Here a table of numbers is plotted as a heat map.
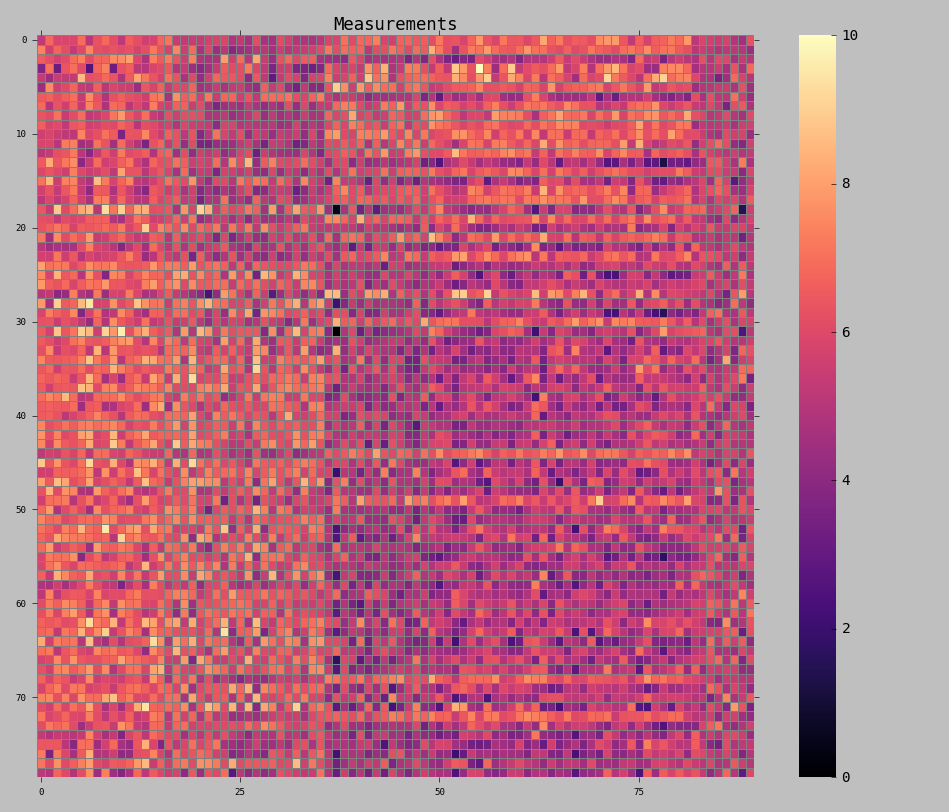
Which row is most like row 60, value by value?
61
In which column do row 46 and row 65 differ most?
37
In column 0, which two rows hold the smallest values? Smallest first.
3, 5
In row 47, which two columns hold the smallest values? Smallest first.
65, 56
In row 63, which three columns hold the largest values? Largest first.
23, 8, 5
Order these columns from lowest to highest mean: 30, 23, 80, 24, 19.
80, 24, 30, 23, 19
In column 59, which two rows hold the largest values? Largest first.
3, 4
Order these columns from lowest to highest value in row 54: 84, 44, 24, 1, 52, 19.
52, 44, 84, 24, 19, 1
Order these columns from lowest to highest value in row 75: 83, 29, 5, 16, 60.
29, 83, 60, 16, 5
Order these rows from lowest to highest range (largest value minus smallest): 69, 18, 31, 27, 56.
56, 69, 27, 18, 31
